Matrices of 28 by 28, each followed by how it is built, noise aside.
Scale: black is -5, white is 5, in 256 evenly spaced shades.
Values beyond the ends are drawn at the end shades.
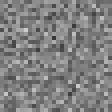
repeating rows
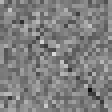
diagonal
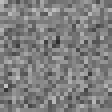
repeating columns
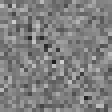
banded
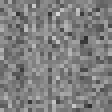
blocks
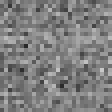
blocks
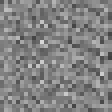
repeating rows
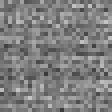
blocks
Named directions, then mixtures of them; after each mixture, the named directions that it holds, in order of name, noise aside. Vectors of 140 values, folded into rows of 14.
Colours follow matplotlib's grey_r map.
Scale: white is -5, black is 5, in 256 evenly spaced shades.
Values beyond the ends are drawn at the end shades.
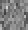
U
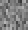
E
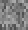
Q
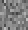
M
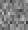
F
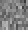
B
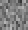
E.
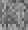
Q.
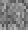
Q.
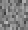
E, U.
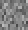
B, F.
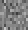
M.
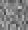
B, E, F.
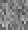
B, F, Q.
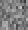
B.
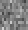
B, F.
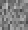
F, U.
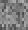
Q.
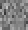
F, U.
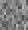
B, F.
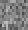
B, Q.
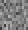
E, M, Q.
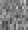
B.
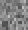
B.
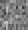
B, Q, U.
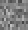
E, F.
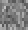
Q.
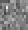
Q, U.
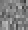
B.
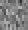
B, E, F.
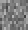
F, U.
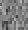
B, E, Q.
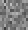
M.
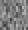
B, M.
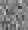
B, E, F.
